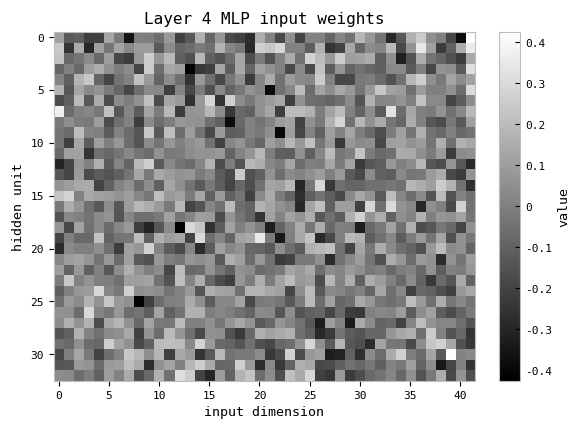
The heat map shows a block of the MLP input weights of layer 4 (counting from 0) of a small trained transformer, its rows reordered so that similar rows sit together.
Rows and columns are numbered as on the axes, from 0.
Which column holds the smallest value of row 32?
15
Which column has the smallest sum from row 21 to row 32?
26
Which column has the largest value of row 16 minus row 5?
21
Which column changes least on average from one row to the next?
2
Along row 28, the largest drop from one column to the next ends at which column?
8
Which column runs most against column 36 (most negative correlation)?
7
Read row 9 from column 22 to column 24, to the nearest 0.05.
-0.4 0.1 -0.2
